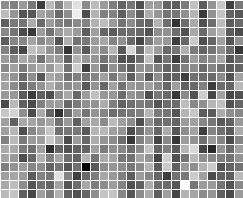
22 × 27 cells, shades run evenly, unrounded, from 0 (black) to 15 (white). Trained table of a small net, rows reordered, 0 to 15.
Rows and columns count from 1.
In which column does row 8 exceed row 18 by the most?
9
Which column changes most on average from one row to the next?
10
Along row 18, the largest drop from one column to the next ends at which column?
20
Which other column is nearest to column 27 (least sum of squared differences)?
14
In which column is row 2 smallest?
23
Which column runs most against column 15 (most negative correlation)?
2
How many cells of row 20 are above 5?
24
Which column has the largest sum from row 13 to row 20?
22
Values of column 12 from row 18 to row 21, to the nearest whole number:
10 8 10 8
